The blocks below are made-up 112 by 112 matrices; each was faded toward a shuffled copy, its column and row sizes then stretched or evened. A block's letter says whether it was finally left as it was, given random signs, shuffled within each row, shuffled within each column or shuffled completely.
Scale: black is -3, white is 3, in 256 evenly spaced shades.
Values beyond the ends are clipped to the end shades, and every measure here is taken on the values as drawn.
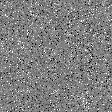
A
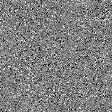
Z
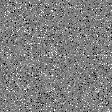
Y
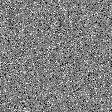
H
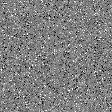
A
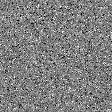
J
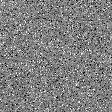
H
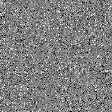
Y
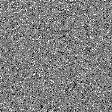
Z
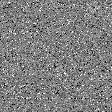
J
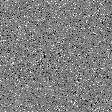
H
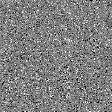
Y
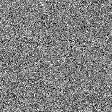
J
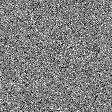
H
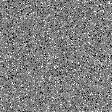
A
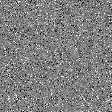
Y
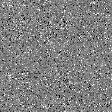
Z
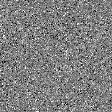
Z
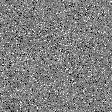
H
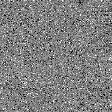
Y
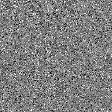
Z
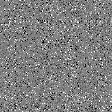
Y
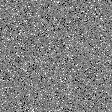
H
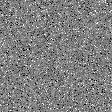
H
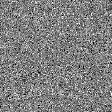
Y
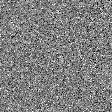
A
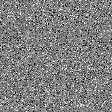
J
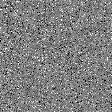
A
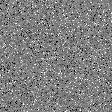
H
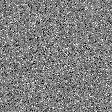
H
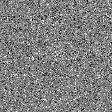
Z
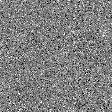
A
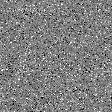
J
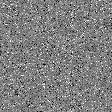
H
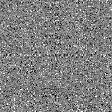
Y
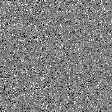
Z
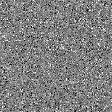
Y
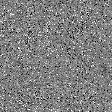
Z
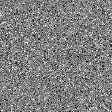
Y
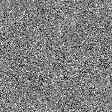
J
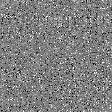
Y
